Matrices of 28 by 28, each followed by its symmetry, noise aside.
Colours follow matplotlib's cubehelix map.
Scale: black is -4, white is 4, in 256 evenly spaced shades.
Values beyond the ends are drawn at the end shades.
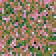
symmetric.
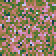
no symmetry.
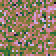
antisymmetric.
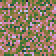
antisymmetric.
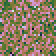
mirrored top to bottom.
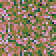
mirrored top to bottom.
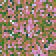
mirrored top to bottom.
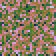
mirrored left to right.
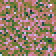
symmetric across the other diagonal.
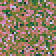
antisymmetric.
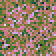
symmetric.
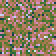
same after a half turn.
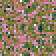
mirrored top to bottom.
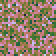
symmetric across the other diagonal.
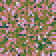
symmetric.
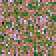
same after a half turn.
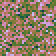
same after a half turn.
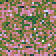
mirrored left to right.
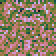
mirrored left to right.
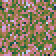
mirrored top to bottom.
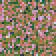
antisymmetric.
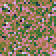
symmetric.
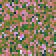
same after a half turn.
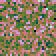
mirrored left to right.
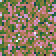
mirrored top to bottom.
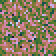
symmetric across the other diagonal.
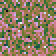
mirrored left to right.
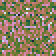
mirrored left to right.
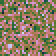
symmetric across the other diagonal.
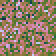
antisymmetric.
